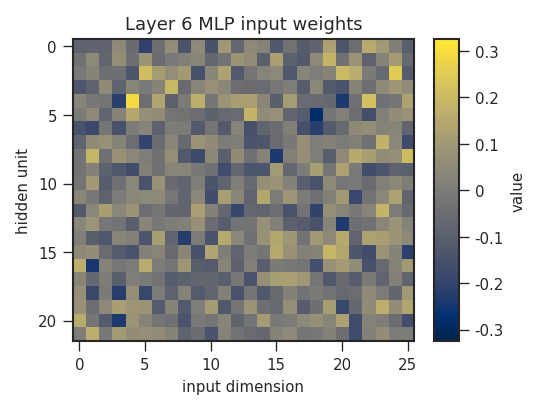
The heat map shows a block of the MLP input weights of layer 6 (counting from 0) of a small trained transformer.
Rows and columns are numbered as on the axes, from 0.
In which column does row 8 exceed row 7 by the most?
25
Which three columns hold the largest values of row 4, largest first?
4, 22, 9
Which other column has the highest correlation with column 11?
6
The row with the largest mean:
2
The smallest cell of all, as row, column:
5, 18
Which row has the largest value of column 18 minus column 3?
20
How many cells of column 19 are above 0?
14
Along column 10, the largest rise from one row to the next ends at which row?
15
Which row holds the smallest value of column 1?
16
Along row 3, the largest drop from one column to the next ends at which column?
8
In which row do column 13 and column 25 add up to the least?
7
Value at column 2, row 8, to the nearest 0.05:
-0.05
